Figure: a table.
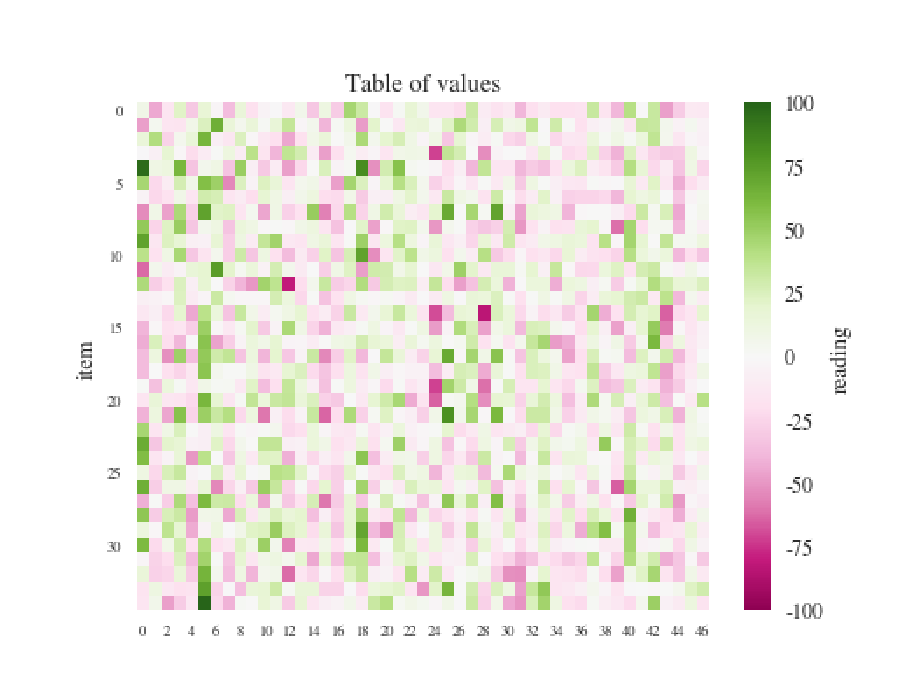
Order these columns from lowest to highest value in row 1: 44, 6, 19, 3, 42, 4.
3, 44, 4, 19, 42, 6
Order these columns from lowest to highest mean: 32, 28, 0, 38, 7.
7, 28, 38, 32, 0
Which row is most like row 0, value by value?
31
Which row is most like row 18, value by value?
15
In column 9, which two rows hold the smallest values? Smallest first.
12, 32
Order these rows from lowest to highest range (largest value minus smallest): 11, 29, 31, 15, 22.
22, 31, 15, 29, 11
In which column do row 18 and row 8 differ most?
0
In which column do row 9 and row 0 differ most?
43
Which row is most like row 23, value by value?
9
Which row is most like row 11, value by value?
1
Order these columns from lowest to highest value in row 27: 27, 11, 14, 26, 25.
11, 26, 14, 27, 25
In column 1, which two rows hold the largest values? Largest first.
2, 16
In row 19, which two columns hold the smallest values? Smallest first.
24, 28
